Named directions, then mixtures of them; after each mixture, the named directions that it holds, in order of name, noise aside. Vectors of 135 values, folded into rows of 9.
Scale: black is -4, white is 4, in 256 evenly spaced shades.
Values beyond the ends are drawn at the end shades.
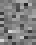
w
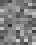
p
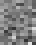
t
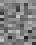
p, w.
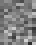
t.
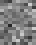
p, t, w.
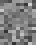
p, t, w.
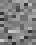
w.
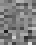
t, w.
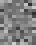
p, w.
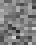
p, t.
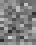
t, w.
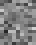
p, t, w.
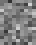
p, t, w.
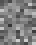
p.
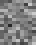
p, w.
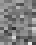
t.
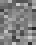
p, t, w.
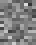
p, w.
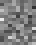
p, t, w.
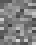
p.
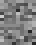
p, t, w.
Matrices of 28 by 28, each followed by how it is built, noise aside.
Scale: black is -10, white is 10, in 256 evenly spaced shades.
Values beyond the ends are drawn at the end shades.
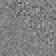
upper triangular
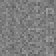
repeating rows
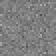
uneven columns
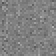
uneven columns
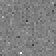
sparse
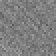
Toeplitz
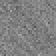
Toeplitz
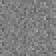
repeating rows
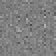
uneven columns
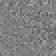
upper triangular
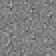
uneven columns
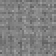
blocks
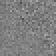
upper triangular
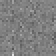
uneven columns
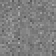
uneven columns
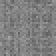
blocks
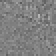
upper triangular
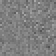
upper triangular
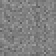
repeating rows
